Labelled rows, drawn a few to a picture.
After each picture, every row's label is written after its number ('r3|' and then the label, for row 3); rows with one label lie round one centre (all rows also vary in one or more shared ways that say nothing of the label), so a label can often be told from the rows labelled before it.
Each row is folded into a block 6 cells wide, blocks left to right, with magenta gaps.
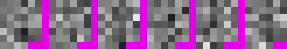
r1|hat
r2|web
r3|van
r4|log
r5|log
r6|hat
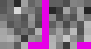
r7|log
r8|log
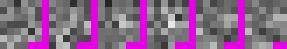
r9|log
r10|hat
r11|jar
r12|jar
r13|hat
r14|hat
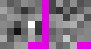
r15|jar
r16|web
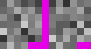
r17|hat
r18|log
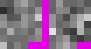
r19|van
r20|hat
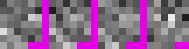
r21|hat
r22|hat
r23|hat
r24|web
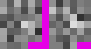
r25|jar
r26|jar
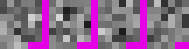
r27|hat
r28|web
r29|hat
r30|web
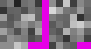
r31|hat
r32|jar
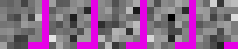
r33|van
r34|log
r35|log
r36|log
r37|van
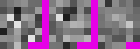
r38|web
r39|web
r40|jar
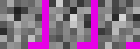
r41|web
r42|web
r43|web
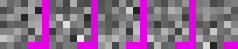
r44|log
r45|web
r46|log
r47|log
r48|log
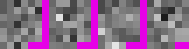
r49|log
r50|web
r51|hat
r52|web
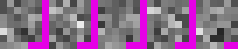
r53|hat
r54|jar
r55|hat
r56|jar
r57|hat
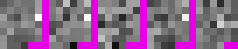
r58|van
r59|van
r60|log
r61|van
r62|jar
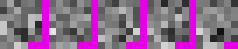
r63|hat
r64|hat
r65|log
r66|hat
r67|hat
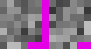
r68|hat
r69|log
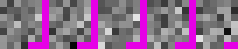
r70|van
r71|van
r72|van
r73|log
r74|log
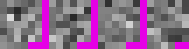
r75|web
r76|log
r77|jar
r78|hat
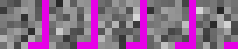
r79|log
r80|van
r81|van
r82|hat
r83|jar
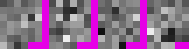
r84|van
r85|web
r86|van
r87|hat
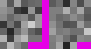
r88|jar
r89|log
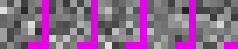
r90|jar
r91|log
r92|log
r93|hat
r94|web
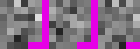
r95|van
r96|jar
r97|van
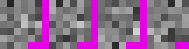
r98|jar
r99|jar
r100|log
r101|hat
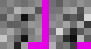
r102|log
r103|van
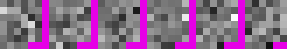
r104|jar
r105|log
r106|log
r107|van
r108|van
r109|van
